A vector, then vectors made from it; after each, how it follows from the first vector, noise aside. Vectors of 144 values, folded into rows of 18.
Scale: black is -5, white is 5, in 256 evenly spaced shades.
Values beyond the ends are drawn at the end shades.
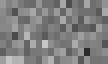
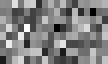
wrapped around, negated, scaled up.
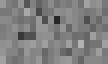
wrapped around, negated, partly zeroed.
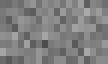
negated, shrunk.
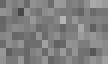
reversed, shrunk.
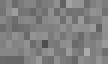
negated, shrunk.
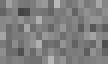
wrapped around, partly zeroed.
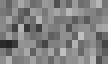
wrapped around, negated.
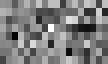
wrapped around, negated, scaled up.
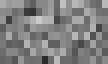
wrapped around.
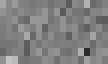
partly zeroed.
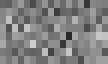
wrapped around.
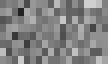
reversed.
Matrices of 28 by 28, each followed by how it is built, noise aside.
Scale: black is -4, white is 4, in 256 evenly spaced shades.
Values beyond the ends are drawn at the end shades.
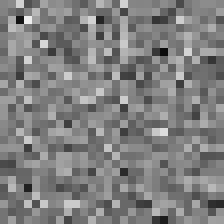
low rank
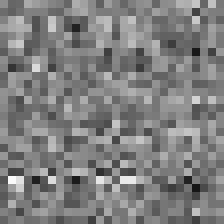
low rank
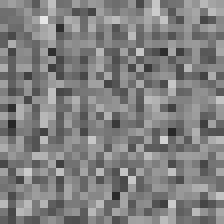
blocks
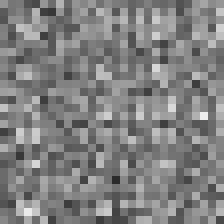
blocks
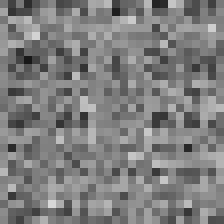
blocks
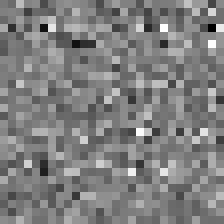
uneven rows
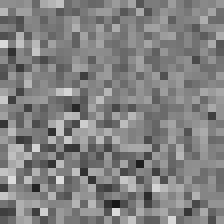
lower triangular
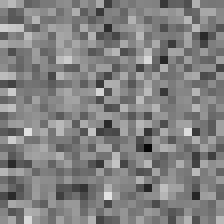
low rank
